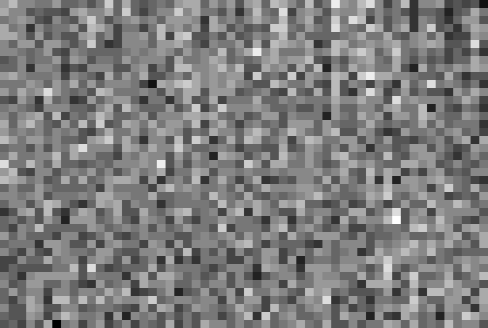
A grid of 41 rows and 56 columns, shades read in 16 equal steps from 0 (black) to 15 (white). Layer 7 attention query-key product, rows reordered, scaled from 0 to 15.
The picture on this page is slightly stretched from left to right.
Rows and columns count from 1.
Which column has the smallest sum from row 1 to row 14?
52
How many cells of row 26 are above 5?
46
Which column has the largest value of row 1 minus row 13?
2
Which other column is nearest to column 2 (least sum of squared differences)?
27
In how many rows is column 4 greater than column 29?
15
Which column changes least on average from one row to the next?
3
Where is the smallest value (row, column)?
41, 7
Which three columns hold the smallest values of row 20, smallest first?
25, 53, 14
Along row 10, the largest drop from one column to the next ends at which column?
35
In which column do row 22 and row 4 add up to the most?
43
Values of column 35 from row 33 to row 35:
2 3 5
